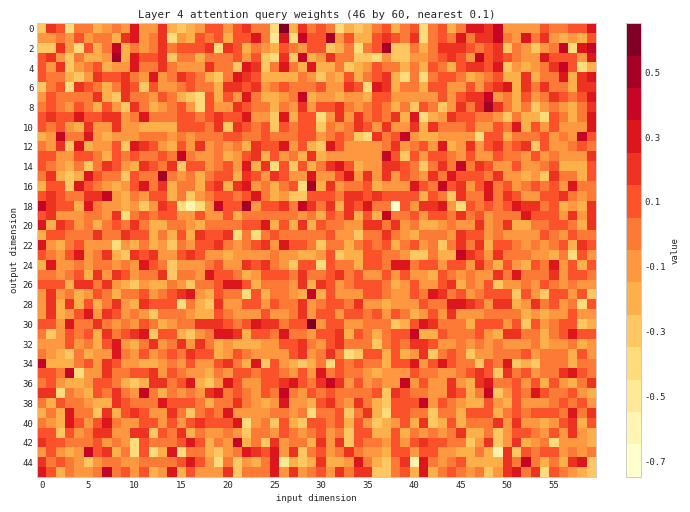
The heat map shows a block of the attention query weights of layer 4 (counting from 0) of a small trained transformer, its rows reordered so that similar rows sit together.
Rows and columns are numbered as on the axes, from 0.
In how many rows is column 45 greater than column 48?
18
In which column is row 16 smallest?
28
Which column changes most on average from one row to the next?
29
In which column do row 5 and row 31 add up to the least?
41
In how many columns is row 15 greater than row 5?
33
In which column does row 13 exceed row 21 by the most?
23
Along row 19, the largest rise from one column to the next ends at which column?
37
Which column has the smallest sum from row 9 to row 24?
30
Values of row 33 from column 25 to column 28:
-0.1 -0.1 0.1 0.2
